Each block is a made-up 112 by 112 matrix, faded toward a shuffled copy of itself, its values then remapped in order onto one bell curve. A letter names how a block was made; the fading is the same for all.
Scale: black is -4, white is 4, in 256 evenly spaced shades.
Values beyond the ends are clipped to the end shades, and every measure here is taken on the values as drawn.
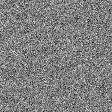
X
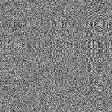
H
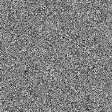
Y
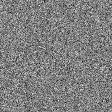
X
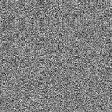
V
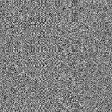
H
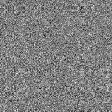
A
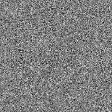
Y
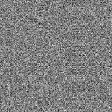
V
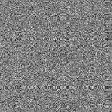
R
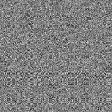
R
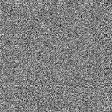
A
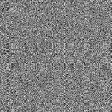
H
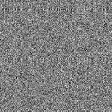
V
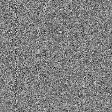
Y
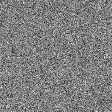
X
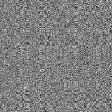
H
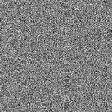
V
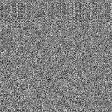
A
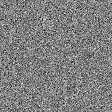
X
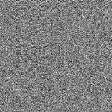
A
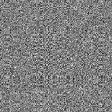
H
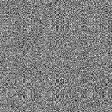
H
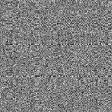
R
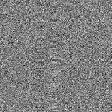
V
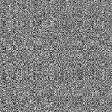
R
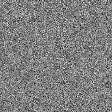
Y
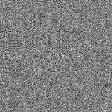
V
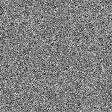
X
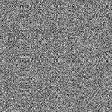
V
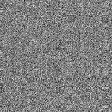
V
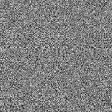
A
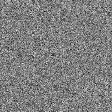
X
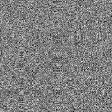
A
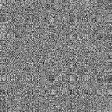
H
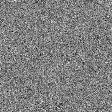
X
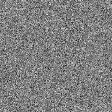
Y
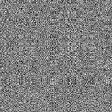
H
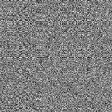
R
